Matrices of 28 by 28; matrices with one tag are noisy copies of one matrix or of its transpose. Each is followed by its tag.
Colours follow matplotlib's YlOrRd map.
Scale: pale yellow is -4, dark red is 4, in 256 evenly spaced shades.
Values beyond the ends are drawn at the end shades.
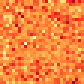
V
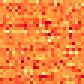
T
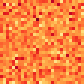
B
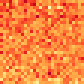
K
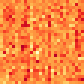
T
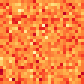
V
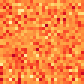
V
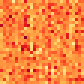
T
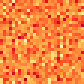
B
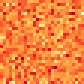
B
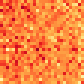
K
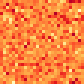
V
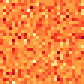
B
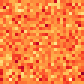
V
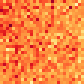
K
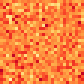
V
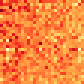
K
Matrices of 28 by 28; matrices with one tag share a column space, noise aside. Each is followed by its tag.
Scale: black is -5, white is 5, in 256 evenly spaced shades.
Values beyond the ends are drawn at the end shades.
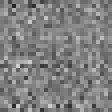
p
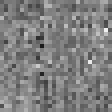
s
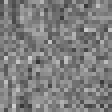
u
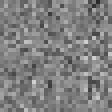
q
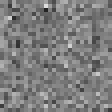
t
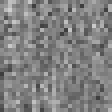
s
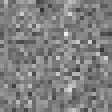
q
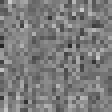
s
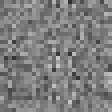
q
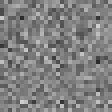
t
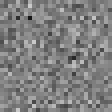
t
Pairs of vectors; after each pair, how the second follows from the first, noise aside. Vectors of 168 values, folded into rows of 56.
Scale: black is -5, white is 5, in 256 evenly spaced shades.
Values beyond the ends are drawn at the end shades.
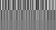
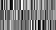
wrapped around, scaled up.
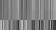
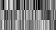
wrapped around, scaled up.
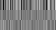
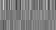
negated, shrunk.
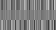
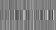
wrapped around, partly zeroed.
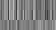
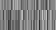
reversed.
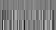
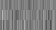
negated, shrunk.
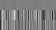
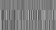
negated, shrunk.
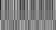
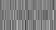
wrapped around, negated, shrunk.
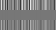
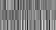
wrapped around.
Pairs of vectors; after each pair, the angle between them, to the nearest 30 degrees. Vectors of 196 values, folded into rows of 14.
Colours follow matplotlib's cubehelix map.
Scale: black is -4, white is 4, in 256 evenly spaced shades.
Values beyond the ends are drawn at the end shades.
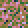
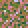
150 degrees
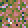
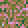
60 degrees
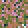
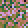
60 degrees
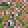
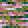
120 degrees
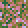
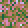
90 degrees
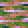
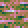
30 degrees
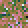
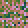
60 degrees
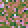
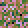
90 degrees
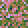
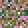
90 degrees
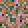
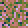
120 degrees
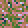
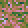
150 degrees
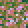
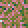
90 degrees
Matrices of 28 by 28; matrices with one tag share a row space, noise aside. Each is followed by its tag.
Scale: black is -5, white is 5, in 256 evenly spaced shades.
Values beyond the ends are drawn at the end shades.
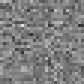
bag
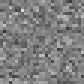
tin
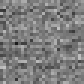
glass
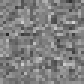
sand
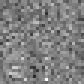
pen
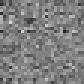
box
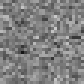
bag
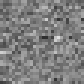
bag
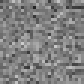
sand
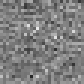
sand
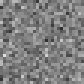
box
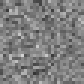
pen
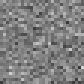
tin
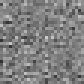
box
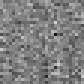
bag
